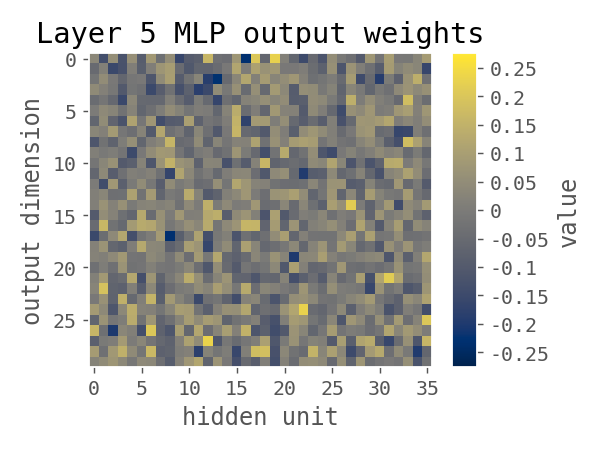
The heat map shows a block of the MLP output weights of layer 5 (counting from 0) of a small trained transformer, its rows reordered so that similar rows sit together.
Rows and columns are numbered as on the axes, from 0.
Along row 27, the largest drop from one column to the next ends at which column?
13
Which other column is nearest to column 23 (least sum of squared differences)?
24
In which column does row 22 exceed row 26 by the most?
1
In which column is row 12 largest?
15
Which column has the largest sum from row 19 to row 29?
6
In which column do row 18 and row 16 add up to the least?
30
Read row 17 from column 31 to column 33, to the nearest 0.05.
0 0.05 -0.05
